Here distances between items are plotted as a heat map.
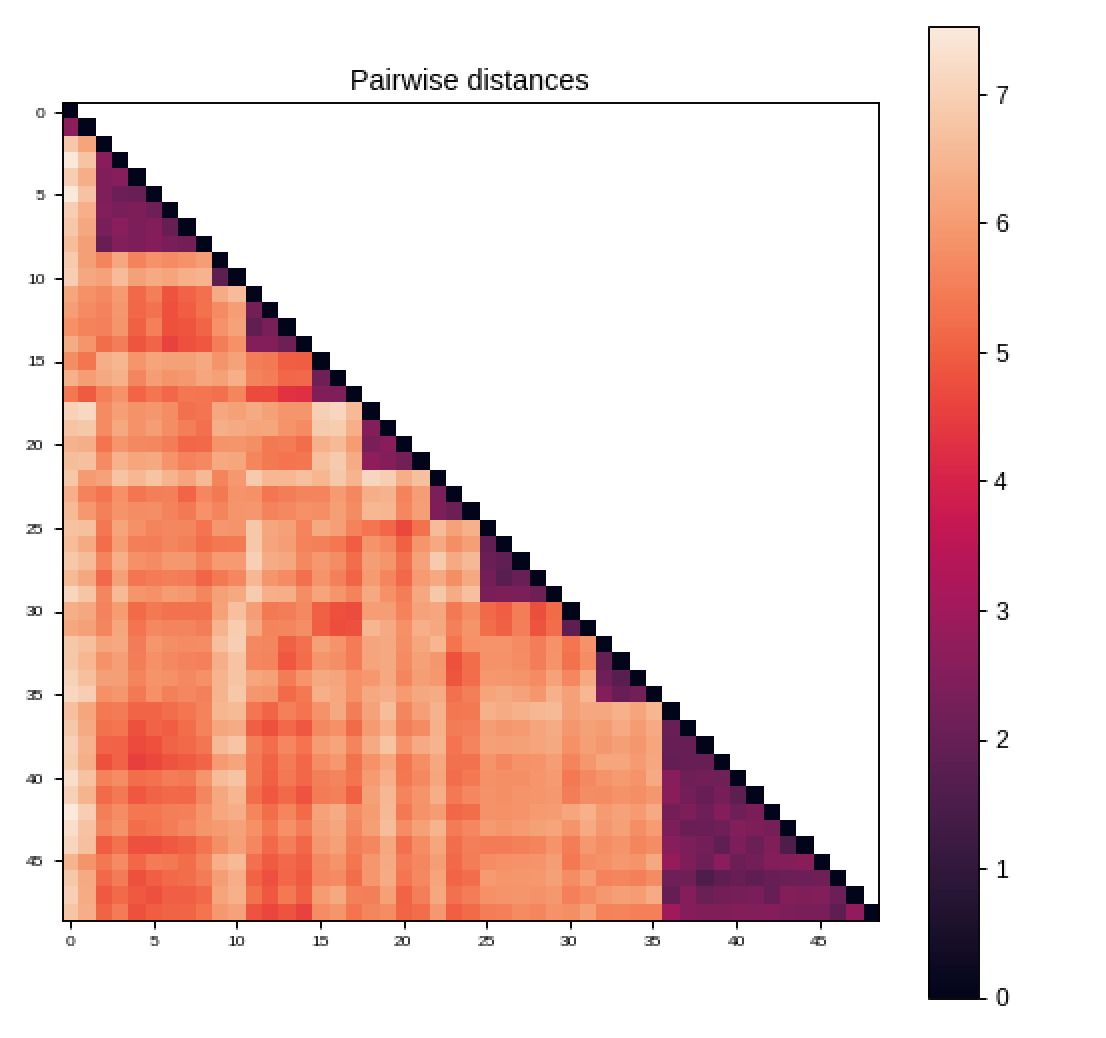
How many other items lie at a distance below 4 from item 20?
3
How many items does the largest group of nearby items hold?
13
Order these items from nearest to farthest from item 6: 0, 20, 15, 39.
39, 20, 15, 0
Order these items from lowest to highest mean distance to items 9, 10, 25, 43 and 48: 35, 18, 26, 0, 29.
26, 29, 18, 35, 0
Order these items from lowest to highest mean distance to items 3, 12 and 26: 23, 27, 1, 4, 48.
4, 27, 48, 23, 1
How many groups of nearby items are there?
11
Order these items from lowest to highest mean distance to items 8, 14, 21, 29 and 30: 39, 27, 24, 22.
27, 39, 24, 22
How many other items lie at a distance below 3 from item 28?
4
